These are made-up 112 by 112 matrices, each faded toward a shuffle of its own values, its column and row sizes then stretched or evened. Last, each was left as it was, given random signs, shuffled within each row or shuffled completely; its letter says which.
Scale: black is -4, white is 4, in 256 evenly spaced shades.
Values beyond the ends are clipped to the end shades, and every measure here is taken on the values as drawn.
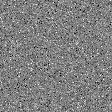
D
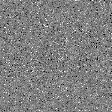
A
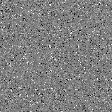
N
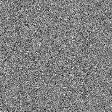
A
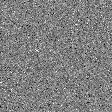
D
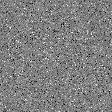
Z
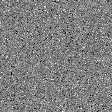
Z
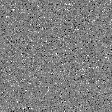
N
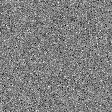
D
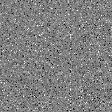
N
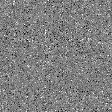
A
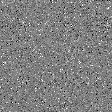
A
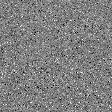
Z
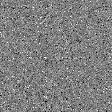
A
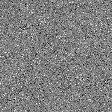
Z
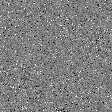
D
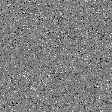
Z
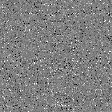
N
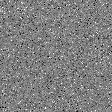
D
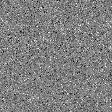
Z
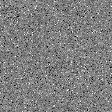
A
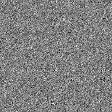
A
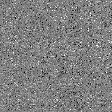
N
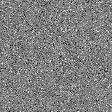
Z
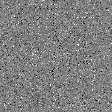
A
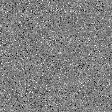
A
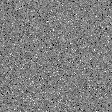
D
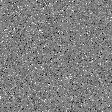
D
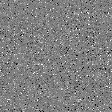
N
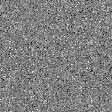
N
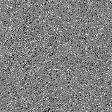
A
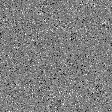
Z
